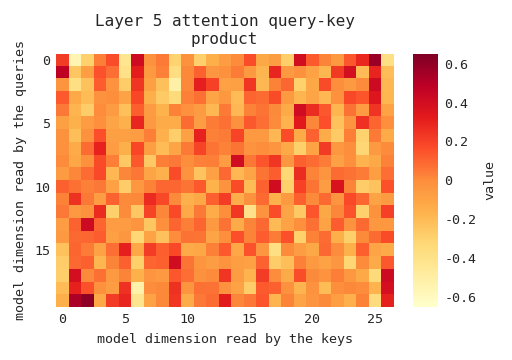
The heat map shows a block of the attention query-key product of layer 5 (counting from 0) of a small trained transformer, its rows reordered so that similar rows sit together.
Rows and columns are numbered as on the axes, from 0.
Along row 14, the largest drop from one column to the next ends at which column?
19
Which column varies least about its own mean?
10
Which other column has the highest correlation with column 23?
0
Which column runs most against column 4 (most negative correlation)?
3
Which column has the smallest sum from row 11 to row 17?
6
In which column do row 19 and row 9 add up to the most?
2
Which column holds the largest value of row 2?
25
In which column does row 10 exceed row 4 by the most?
22
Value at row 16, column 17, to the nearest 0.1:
-0.3
